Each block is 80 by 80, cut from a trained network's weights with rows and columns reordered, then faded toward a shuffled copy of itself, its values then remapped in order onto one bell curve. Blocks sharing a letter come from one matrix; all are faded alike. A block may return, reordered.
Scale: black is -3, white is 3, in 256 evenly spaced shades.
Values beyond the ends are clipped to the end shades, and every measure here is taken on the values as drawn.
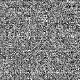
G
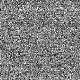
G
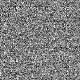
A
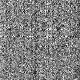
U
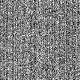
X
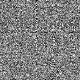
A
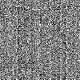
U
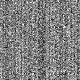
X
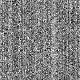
X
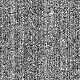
X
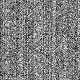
X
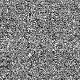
G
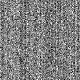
X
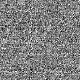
A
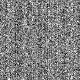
U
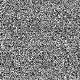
G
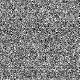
G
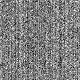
X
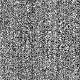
U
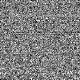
A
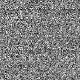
A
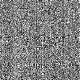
U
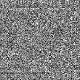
G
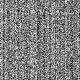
X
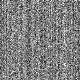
X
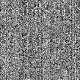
U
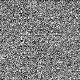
A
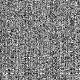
U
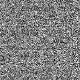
G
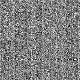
U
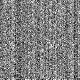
X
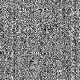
U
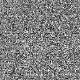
A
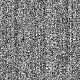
U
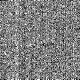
U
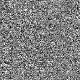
G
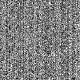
X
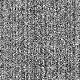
X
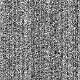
X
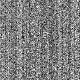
X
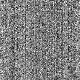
X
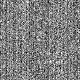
X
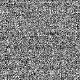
G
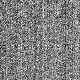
U
